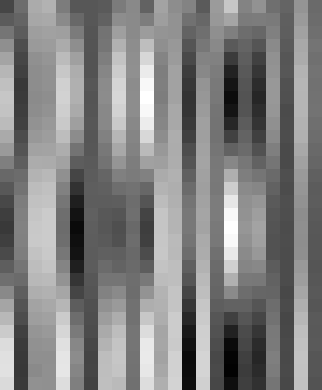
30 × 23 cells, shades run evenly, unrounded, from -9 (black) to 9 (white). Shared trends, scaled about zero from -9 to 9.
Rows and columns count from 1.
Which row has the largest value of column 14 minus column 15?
1
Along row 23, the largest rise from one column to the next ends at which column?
15
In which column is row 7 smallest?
17
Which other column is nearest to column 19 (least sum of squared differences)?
2
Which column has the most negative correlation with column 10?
12
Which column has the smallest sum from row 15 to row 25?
6
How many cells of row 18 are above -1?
12
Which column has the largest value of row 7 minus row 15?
11
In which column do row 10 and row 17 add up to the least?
21
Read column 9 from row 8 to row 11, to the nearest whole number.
6 6 5 4
